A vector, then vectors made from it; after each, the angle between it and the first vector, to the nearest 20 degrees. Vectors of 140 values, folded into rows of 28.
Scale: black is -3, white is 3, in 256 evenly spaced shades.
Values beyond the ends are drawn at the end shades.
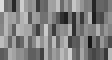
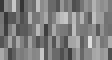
160 degrees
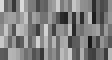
20 degrees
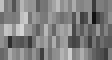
40 degrees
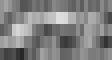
100 degrees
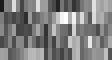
160 degrees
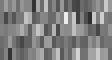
120 degrees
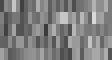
160 degrees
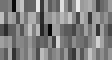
100 degrees
